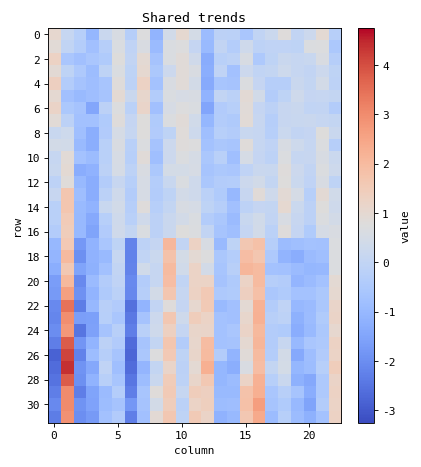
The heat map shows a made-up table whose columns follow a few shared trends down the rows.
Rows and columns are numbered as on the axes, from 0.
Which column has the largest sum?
1
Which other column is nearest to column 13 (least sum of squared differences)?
14
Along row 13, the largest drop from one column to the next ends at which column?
2
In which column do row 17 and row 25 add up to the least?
6
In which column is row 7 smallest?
12
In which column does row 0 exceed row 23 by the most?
0
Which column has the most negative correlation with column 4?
15
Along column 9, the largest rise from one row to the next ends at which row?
17
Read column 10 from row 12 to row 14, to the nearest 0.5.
0.5 0.5 0.5
